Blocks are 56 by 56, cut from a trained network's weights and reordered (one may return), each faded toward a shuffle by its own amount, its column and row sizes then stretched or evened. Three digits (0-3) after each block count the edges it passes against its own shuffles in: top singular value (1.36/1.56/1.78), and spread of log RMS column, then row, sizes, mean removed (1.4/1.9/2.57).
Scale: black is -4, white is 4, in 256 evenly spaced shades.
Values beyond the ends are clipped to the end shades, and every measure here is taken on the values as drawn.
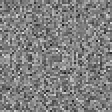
2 0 0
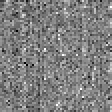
1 1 0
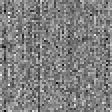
2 1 0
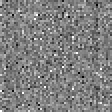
0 0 0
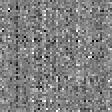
2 2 2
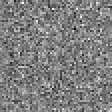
1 1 0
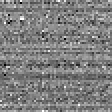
3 1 1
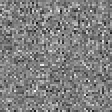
3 1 2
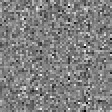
0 2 0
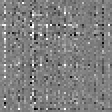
3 3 2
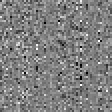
1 3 0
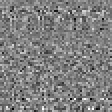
3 0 3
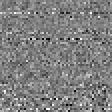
2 0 3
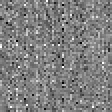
0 2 0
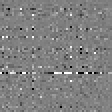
3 1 2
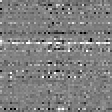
3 1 3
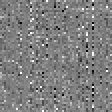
1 3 0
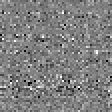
0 1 3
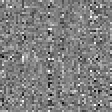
1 3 1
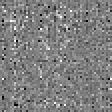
0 2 2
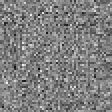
2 1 1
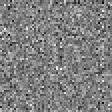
0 2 0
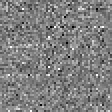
0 1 1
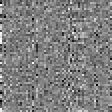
2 3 0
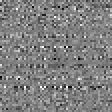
2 1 3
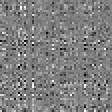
3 3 3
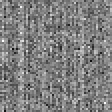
3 0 0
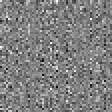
2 3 0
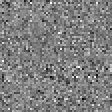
0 1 2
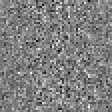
1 2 0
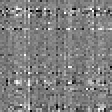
3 1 3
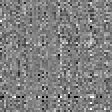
3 3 1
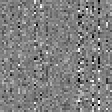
1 3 0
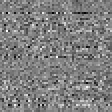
3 0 3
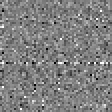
2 2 1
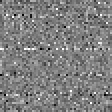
1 0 2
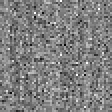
0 0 0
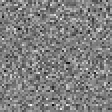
2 0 2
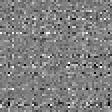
2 2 3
